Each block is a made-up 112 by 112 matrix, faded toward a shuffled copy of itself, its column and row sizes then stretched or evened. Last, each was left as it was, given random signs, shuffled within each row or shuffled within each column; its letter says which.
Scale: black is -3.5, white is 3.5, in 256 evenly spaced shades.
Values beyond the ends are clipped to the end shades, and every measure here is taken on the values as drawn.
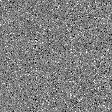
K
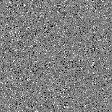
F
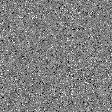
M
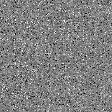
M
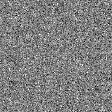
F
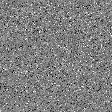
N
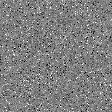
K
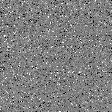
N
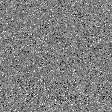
N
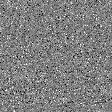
N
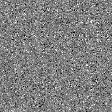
F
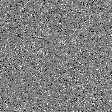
K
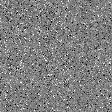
K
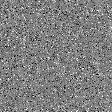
N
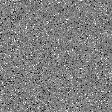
K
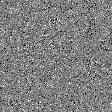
K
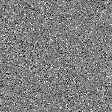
K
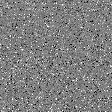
N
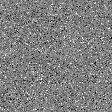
N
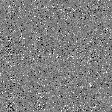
M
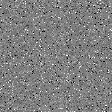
F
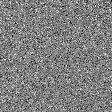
N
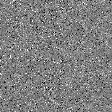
M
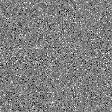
F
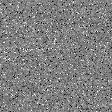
N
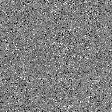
M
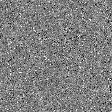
K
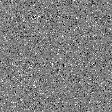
M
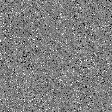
K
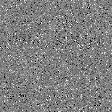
F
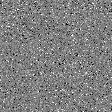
N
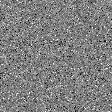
N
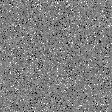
K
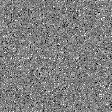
F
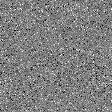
N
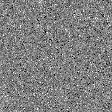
K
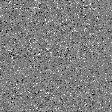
M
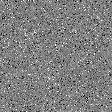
N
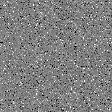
F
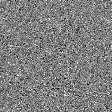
M
